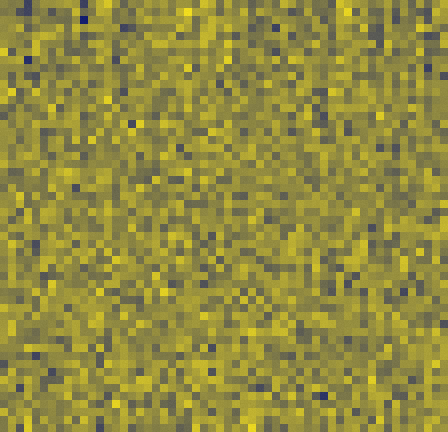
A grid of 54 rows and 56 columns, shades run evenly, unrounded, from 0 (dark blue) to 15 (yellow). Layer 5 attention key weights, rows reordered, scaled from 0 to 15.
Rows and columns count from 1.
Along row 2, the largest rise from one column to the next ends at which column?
55
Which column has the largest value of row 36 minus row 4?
35
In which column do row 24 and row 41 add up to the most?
18
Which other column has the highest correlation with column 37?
12
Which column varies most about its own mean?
4
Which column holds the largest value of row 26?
56
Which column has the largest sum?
24
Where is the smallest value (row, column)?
3, 11
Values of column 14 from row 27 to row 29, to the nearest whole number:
12 10 10
